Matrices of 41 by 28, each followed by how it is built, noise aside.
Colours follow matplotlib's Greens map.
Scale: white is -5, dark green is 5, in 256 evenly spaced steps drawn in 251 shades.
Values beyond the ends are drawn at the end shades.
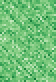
Toeplitz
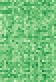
blocks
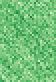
Toeplitz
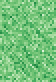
Toeplitz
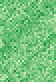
Hankel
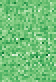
uneven rows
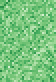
Hankel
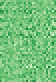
low rank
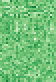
low rank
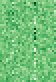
uneven columns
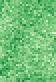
smooth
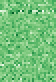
uneven rows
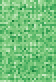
blocks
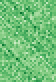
Toeplitz
